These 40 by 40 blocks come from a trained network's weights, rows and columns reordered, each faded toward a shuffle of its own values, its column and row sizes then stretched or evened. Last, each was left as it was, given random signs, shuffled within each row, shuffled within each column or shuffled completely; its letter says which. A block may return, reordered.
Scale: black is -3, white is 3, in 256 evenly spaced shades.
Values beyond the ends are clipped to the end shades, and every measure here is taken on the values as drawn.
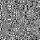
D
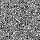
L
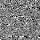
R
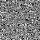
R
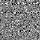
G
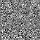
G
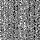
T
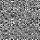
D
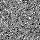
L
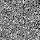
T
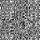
D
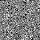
T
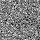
L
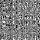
D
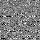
R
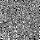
G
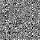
G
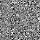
G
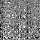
D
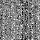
T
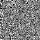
T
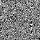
T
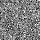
L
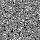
L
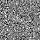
T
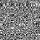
D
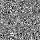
R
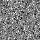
L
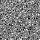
R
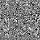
G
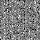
T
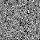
T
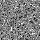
L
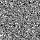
R
